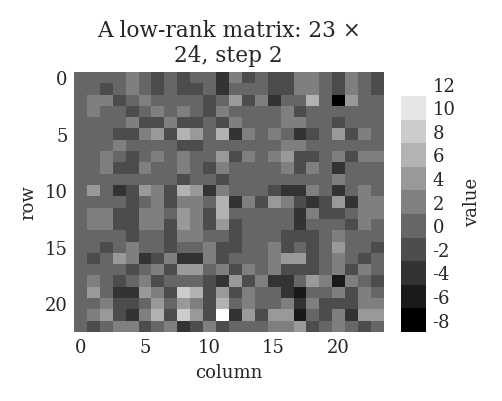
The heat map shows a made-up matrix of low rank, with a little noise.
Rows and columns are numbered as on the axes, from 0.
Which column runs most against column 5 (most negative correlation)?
3
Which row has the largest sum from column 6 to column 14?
21
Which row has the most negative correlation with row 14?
4
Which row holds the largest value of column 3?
16
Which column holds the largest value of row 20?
11
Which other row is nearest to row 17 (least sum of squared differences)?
14
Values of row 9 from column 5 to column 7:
0 0 0
